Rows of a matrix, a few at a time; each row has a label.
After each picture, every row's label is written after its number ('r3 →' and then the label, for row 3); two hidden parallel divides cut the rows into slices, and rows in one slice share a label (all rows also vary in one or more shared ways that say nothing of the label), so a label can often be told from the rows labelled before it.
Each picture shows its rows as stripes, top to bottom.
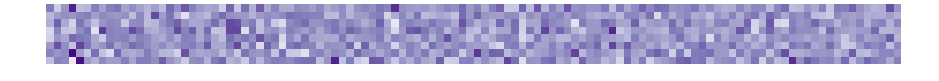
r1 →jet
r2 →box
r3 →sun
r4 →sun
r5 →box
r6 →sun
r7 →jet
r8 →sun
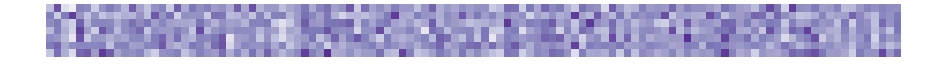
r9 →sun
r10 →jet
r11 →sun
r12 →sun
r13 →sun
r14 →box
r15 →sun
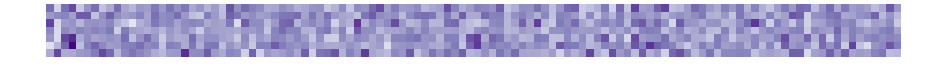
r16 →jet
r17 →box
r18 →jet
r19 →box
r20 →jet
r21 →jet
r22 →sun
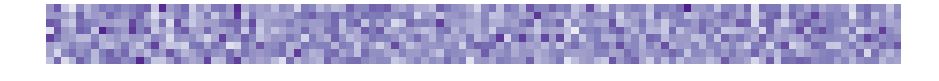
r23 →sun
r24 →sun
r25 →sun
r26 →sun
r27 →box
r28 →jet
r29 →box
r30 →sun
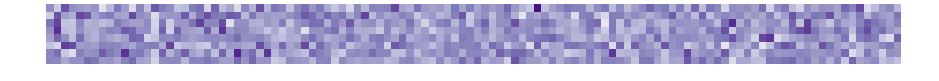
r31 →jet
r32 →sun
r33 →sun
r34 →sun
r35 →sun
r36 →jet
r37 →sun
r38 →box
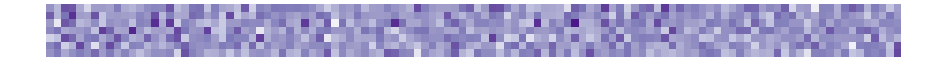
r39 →jet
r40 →jet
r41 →jet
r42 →sun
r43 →jet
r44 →sun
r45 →box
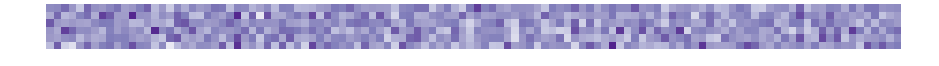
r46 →box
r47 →sun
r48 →box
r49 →jet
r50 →box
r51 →sun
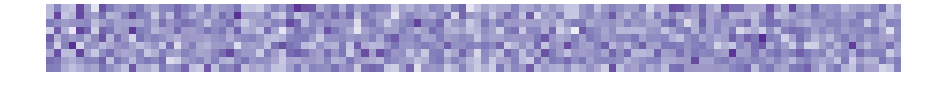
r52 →sun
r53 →sun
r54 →box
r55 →sun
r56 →box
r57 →jet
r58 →sun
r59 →box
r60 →sun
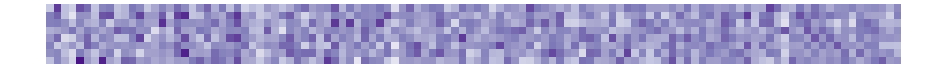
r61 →sun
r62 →sun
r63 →sun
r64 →box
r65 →sun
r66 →box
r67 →sun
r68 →sun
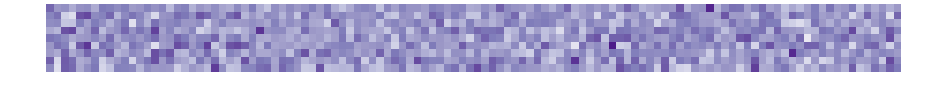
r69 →box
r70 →sun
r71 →box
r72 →jet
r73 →box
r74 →sun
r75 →box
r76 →jet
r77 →jet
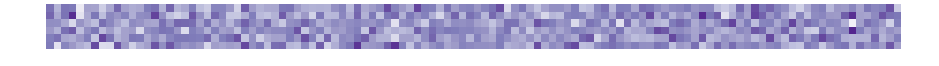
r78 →jet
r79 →jet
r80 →sun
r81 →jet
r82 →sun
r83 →jet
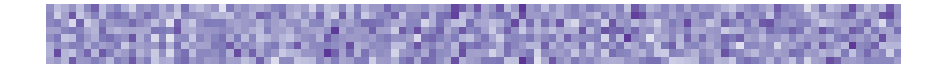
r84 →jet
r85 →jet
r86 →sun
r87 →box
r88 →sun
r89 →box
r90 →sun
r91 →box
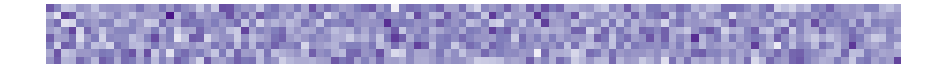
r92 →sun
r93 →jet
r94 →sun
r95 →jet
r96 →jet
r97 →jet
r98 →sun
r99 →sun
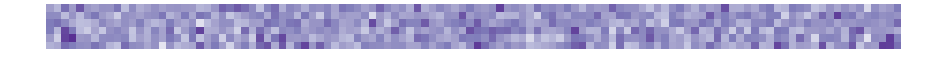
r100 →box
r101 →box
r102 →box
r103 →jet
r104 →jet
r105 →jet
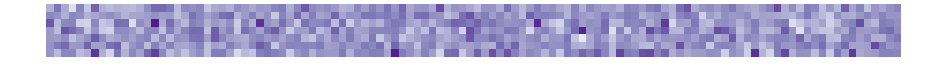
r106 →box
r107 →box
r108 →jet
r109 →jet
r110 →box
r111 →box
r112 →jet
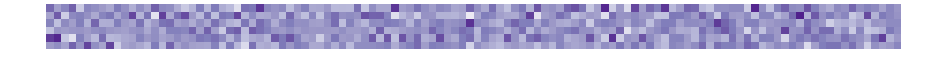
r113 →jet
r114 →sun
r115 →box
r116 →box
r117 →sun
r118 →box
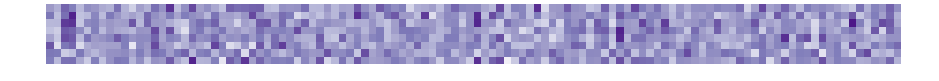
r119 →jet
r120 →jet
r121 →jet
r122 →jet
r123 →jet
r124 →jet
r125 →sun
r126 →jet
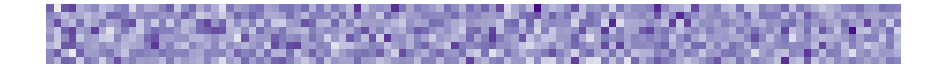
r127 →jet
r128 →box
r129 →sun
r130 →jet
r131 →jet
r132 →jet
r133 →sun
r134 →jet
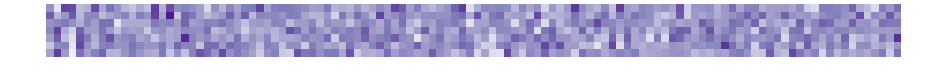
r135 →jet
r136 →jet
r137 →box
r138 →sun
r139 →sun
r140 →sun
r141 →sun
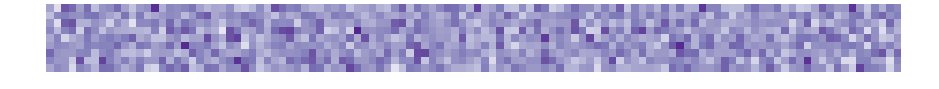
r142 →jet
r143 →box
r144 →jet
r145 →jet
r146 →sun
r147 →box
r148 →box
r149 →sun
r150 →sun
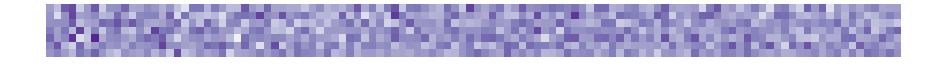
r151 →jet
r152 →jet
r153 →box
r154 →box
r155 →jet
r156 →sun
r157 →box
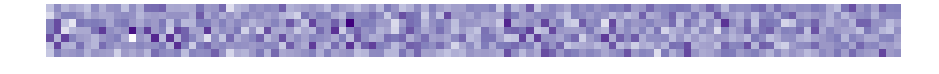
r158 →box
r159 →box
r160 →sun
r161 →sun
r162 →jet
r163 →sun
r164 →box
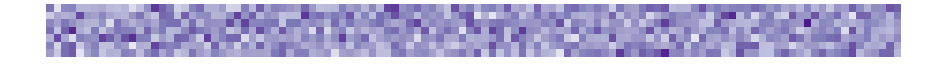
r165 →jet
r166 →sun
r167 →box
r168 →jet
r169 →sun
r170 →jet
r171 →jet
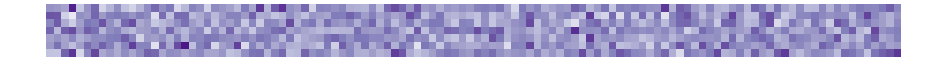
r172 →jet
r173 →sun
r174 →sun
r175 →jet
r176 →box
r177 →sun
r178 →jet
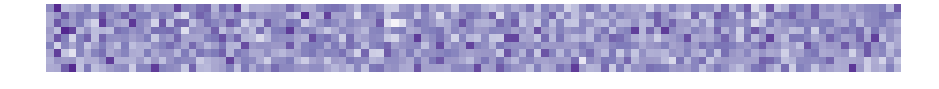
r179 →sun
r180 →box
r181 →sun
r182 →jet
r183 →sun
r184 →box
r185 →sun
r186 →box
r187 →jet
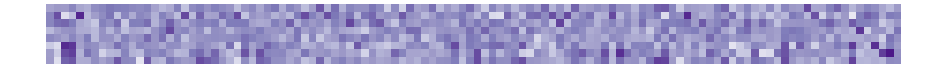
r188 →box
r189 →sun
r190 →box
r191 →box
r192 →box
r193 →jet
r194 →jet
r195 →jet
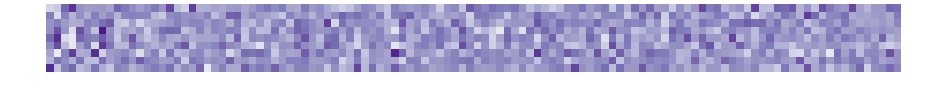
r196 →jet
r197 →box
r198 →box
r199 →sun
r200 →sun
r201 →sun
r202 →jet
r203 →box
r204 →jet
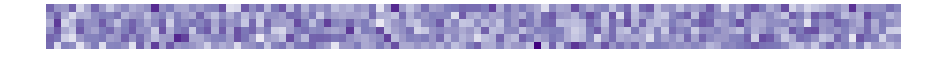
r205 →jet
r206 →sun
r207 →sun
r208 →sun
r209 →sun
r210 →jet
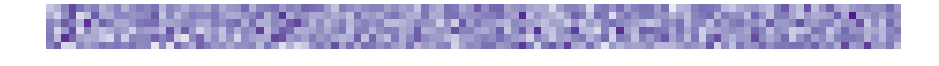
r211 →jet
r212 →jet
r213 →box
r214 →jet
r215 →jet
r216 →sun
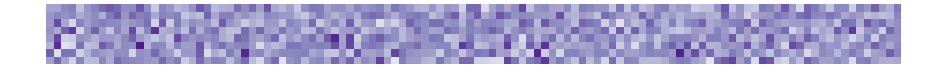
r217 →box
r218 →box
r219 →sun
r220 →jet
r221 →sun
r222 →sun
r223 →jet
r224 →sun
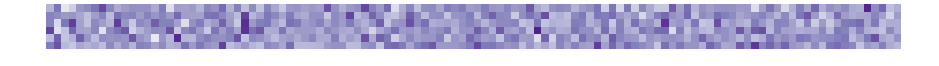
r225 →sun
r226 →box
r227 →jet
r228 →jet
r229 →sun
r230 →box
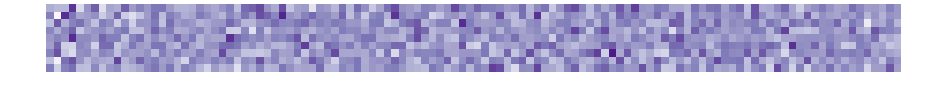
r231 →jet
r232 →jet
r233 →box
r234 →jet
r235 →box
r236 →sun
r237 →sun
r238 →jet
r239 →jet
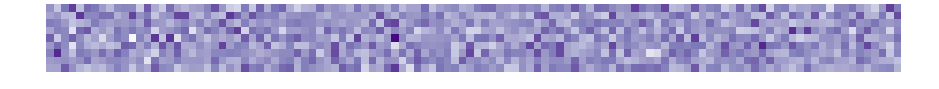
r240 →jet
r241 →sun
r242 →box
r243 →sun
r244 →jet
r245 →sun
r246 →sun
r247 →box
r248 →jet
